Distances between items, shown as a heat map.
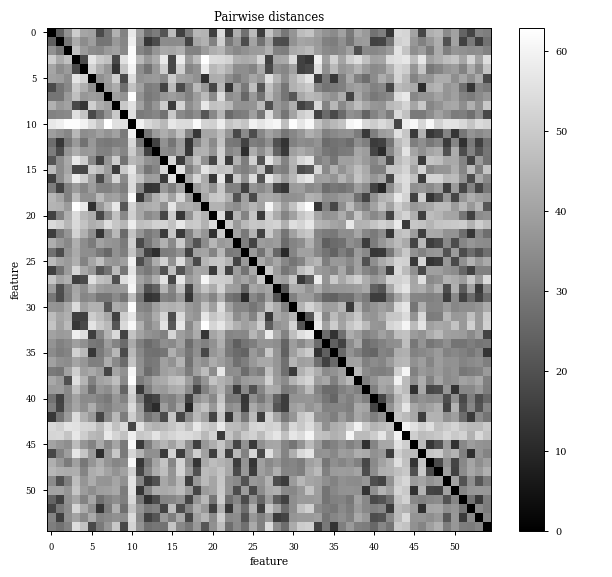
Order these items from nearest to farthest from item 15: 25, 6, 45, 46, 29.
29, 25, 45, 6, 46
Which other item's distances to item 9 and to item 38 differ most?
33
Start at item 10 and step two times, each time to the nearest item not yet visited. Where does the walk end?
34
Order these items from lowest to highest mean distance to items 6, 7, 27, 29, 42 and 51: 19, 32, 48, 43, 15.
15, 48, 32, 19, 43
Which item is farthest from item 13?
44
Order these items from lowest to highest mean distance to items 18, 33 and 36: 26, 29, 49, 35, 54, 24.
35, 54, 29, 24, 49, 26
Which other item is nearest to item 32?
3
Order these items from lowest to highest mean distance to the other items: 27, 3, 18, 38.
18, 38, 27, 3
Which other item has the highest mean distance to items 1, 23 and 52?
10
